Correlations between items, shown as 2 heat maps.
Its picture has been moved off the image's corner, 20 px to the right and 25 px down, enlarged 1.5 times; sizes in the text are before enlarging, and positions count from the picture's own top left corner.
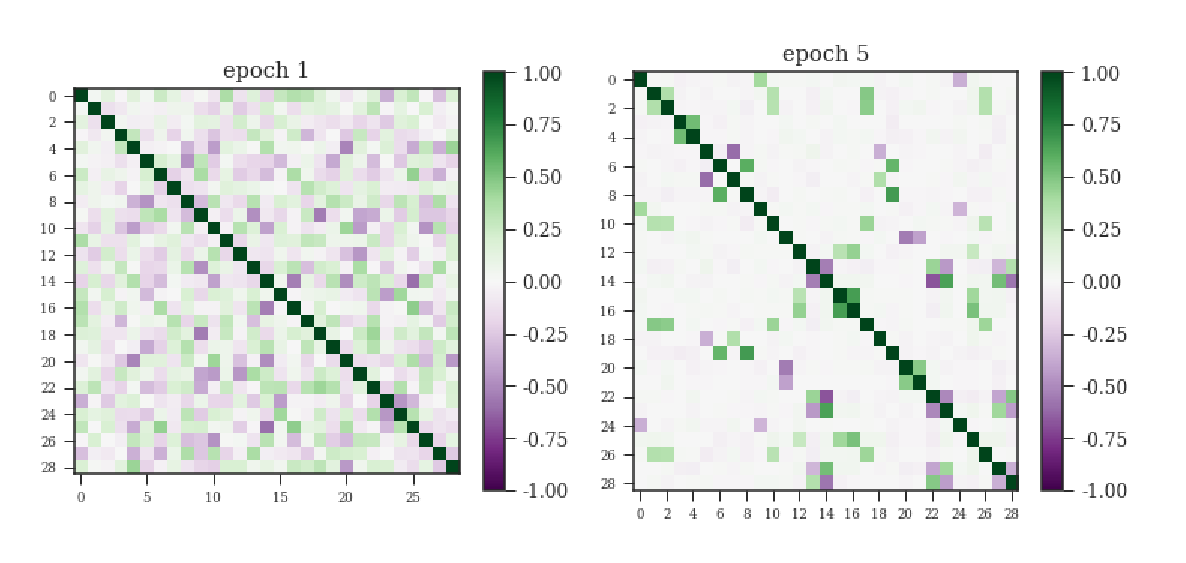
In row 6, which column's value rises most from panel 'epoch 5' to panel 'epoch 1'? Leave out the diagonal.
25
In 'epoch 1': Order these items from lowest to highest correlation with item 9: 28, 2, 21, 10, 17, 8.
21, 8, 28, 10, 2, 17
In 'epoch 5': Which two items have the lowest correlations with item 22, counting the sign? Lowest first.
14, 23
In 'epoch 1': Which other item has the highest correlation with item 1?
22
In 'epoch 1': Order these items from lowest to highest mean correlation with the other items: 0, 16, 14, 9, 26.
9, 14, 26, 16, 0
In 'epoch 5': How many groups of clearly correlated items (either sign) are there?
8
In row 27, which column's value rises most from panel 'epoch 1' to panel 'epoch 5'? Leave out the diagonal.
14
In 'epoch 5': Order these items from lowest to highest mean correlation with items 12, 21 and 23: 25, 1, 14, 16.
1, 25, 16, 14
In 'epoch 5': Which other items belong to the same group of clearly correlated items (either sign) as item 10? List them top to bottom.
1, 2, 17, 26
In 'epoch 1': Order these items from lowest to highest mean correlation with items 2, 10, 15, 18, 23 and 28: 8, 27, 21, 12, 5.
5, 21, 27, 8, 12
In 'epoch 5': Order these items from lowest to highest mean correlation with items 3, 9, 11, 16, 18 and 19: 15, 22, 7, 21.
21, 22, 7, 15
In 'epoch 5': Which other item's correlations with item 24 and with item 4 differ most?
3
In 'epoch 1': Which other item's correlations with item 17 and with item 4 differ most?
3
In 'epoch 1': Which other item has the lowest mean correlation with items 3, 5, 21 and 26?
10
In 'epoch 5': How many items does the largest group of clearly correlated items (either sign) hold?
6
